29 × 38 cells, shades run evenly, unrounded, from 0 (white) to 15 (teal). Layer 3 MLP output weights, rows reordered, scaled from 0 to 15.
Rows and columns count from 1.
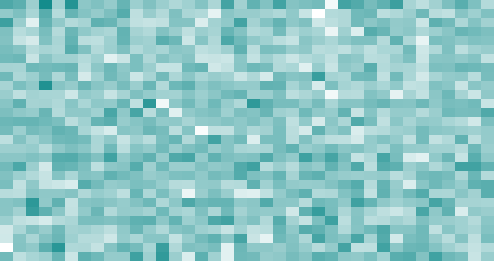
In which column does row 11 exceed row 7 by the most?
18
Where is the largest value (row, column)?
1, 4
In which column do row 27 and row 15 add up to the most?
25
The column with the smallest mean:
23
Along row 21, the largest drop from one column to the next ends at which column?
29
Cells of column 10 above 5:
25
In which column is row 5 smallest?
33
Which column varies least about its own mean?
35
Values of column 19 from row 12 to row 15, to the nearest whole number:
5 8 7 7
